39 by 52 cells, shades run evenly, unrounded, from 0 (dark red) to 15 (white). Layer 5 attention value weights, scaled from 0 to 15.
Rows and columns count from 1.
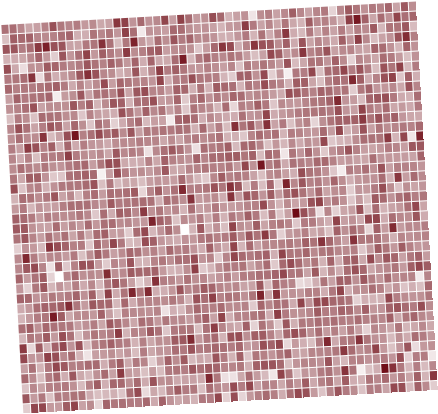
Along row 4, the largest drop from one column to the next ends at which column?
8
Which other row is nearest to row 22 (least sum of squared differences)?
31
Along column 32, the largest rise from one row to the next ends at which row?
17
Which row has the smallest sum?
12
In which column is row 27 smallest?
18
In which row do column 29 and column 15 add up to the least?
38
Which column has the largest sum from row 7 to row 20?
34
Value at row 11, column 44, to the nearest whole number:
9
